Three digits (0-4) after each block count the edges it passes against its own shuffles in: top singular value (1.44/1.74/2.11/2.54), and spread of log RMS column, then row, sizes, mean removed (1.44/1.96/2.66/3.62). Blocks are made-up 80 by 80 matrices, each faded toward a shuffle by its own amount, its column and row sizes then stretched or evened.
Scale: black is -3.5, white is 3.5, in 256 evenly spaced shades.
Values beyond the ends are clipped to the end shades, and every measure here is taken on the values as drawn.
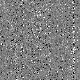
1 2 0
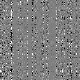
1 4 2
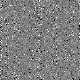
1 3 0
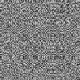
4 1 2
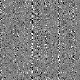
3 3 1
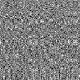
3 0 1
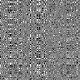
4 3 1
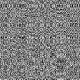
4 1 2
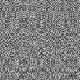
4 1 0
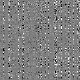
2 4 2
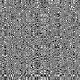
4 2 1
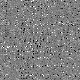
1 1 2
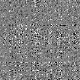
0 3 3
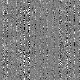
1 4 0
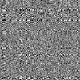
4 2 3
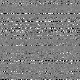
3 0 4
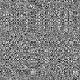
4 1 2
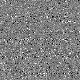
1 0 2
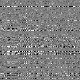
4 1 4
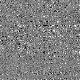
1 1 3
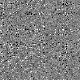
0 2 2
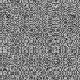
4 0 0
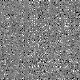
1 2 2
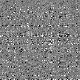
1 2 3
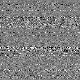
1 0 4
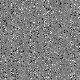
1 2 0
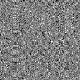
3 1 0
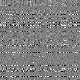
4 1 4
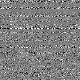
2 0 4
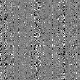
2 4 2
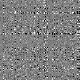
2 3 3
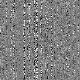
1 4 0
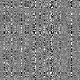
4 4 2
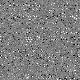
0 0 2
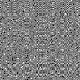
4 1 1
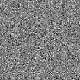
3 0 0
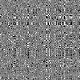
4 2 2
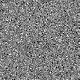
2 0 0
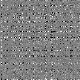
3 3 3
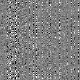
3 4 1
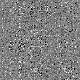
1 2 1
